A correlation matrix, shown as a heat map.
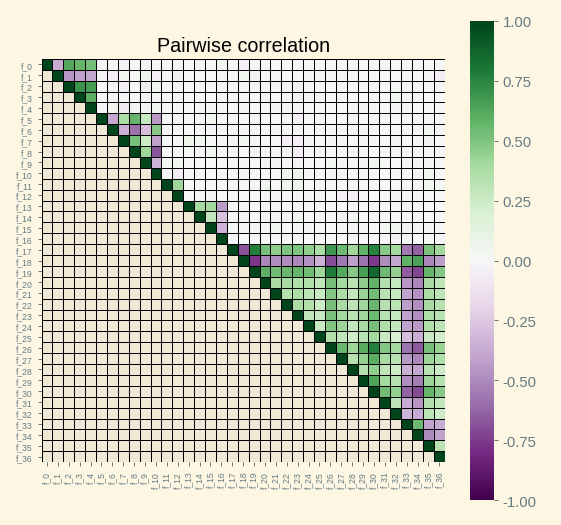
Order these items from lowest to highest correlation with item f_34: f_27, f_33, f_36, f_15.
f_27, f_36, f_15, f_33
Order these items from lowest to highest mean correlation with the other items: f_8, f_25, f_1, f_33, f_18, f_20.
f_18, f_33, f_1, f_8, f_25, f_20
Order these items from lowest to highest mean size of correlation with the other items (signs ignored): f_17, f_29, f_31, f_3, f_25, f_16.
f_16, f_3, f_25, f_31, f_29, f_17
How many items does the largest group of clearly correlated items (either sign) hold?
20
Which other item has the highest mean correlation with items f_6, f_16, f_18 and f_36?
f_10
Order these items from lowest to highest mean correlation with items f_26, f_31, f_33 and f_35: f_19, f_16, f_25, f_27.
f_16, f_25, f_27, f_19
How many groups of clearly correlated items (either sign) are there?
5
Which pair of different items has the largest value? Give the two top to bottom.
f_19, f_30
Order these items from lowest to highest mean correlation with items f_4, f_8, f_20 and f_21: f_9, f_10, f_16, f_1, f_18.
f_18, f_10, f_1, f_16, f_9
